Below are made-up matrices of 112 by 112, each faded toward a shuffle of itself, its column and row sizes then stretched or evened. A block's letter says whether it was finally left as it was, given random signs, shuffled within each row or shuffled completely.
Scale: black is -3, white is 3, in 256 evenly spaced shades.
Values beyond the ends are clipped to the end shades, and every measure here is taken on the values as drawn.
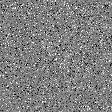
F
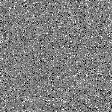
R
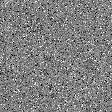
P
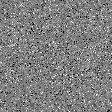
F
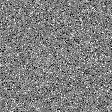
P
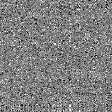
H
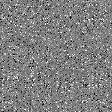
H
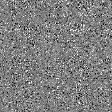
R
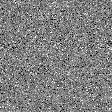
F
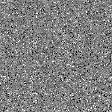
R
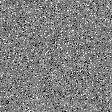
P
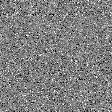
F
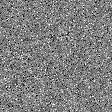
P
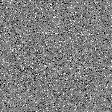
F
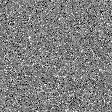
P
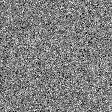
P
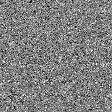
F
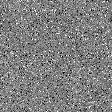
F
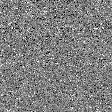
F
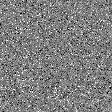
F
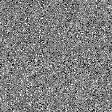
R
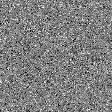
F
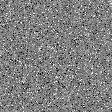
P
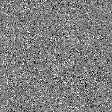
H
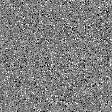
R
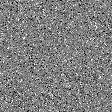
P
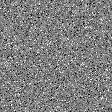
P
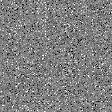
H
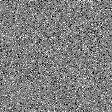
F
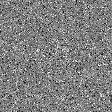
F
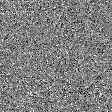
F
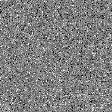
H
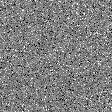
P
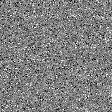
F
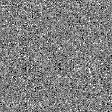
H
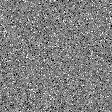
P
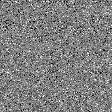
F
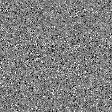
R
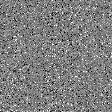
R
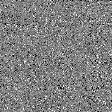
H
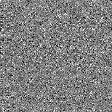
H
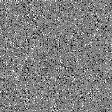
H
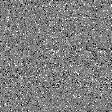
H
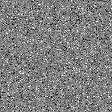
F
